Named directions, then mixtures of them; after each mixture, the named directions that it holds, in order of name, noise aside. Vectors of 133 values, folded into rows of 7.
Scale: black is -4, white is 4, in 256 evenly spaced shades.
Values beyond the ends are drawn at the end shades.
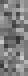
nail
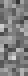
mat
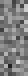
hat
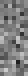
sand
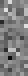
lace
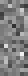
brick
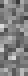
mat.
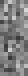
lace, nail, sand.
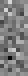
lace, sand.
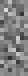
lace, sand.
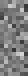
brick, hat.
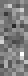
brick, nail, sand.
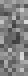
brick, nail.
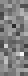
brick.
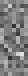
brick, lace, sand.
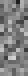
mat.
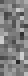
nail, sand.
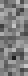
brick, mat.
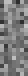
hat, lace, mat.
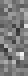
brick, lace, sand.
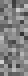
hat, sand.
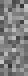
hat.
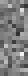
brick.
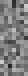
hat, sand.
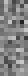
hat, mat.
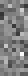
brick.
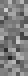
lace, sand.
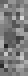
nail.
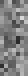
hat, nail.
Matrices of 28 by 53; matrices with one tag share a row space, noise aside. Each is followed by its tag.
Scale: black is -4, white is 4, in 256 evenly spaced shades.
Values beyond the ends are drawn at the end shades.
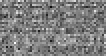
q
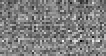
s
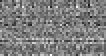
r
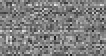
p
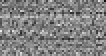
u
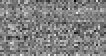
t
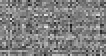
p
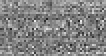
s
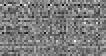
t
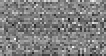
s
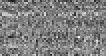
t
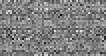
p
